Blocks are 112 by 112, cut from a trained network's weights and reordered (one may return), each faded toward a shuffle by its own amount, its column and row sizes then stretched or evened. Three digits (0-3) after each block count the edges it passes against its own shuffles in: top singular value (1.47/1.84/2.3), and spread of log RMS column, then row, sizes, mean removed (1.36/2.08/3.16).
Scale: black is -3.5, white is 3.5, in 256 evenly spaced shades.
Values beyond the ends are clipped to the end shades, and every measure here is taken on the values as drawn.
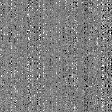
2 3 1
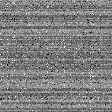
3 1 0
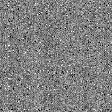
1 1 1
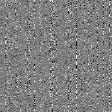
1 3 0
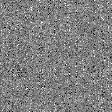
0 2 0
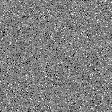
1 0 0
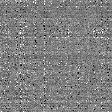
1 2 1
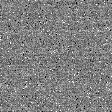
0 1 0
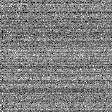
3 1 1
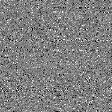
1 1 2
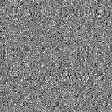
3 0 1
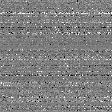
2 1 3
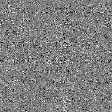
1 1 2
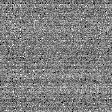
2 2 0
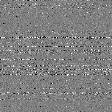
1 0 3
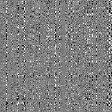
3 3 2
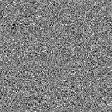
2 0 1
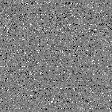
0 0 2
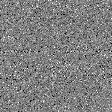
0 0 1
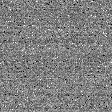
0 0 1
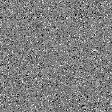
0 1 1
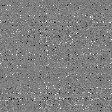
0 2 2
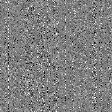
0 3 0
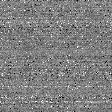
1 1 2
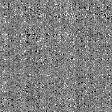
1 1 2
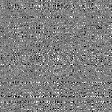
3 2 3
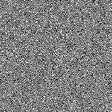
1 0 1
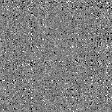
1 2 2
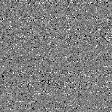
1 1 2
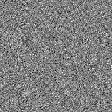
2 0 0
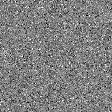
1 0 1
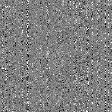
1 3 0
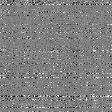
2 1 3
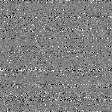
0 0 3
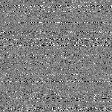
1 0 3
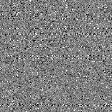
2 1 2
